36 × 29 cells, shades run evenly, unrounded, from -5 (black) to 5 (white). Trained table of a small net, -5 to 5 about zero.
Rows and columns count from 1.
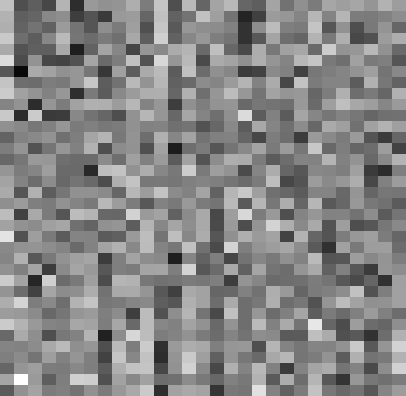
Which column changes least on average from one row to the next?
16
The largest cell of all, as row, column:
35, 2
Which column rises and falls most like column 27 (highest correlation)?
22
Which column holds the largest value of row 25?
14
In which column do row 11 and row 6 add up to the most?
1
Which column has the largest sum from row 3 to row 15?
12
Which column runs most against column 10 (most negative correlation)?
21
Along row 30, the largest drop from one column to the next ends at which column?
24
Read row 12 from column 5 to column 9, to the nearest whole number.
1 0 0 0 0
